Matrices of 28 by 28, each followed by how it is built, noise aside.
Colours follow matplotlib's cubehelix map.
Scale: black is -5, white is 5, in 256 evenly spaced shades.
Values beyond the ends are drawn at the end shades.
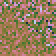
upper triangular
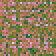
blocks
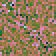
block diagonal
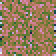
uneven columns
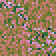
block diagonal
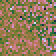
upper triangular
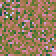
block diagonal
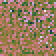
upper triangular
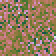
block diagonal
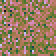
uneven columns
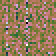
uneven columns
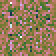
uneven columns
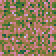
blocks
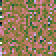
uneven columns
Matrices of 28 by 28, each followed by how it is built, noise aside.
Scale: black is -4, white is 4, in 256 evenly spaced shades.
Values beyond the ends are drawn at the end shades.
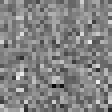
low rank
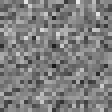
repeating columns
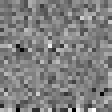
uneven rows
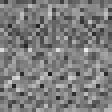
repeating columns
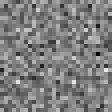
repeating columns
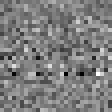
uneven rows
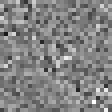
block diagonal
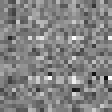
low rank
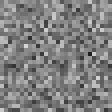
repeating columns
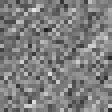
Hankel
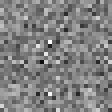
low rank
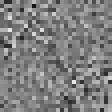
block diagonal
